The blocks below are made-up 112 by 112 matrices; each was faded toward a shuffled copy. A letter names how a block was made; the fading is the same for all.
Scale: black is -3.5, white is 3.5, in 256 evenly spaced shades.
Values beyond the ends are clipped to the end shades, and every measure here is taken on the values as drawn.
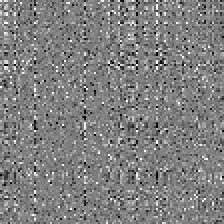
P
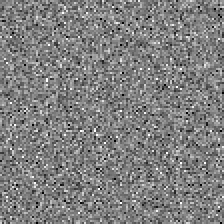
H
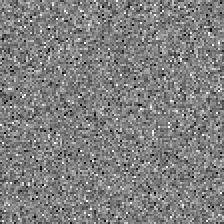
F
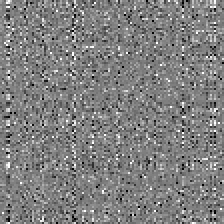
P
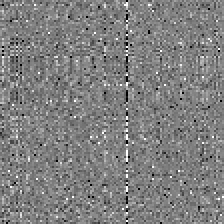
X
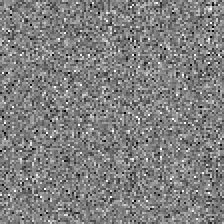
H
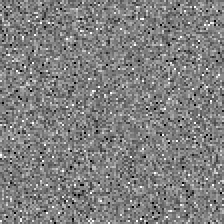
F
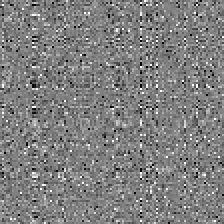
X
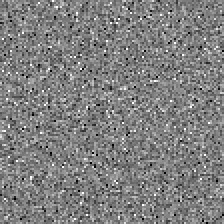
F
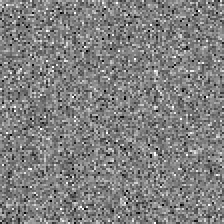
H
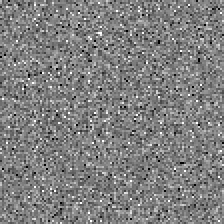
F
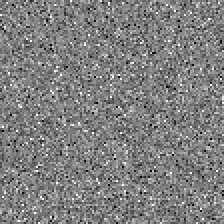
F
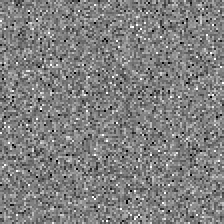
F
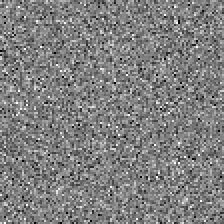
H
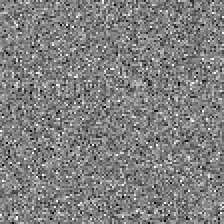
H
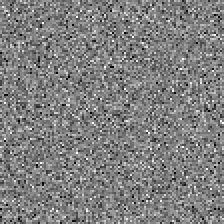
H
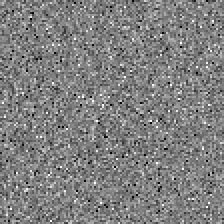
F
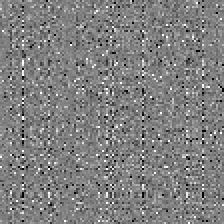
P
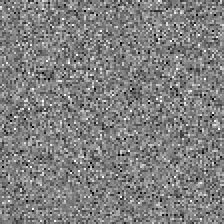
H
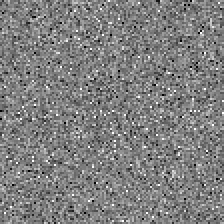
F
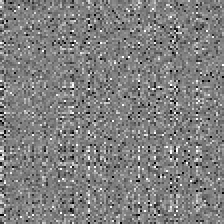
X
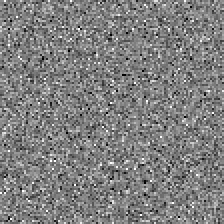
H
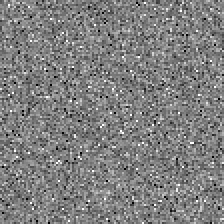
F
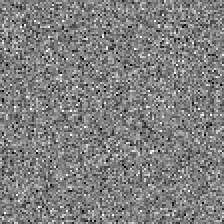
H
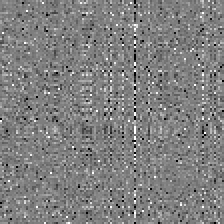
P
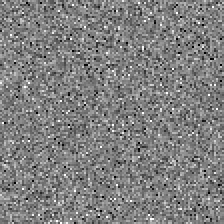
F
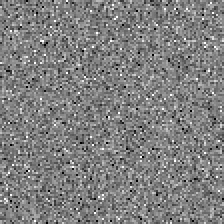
F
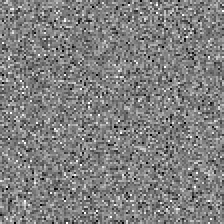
H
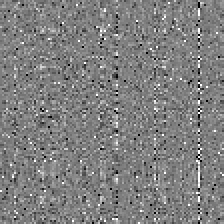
P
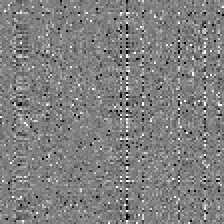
X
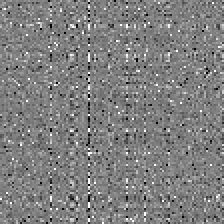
P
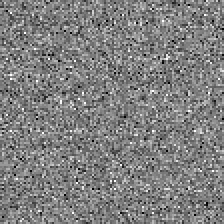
H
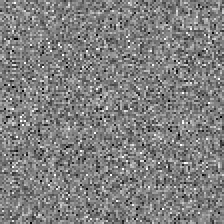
H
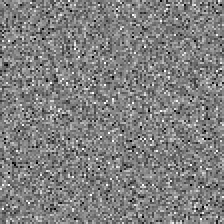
H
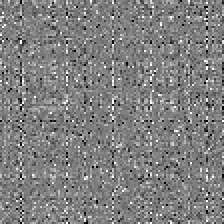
X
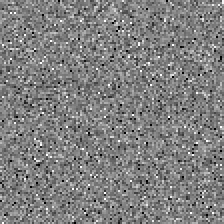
F
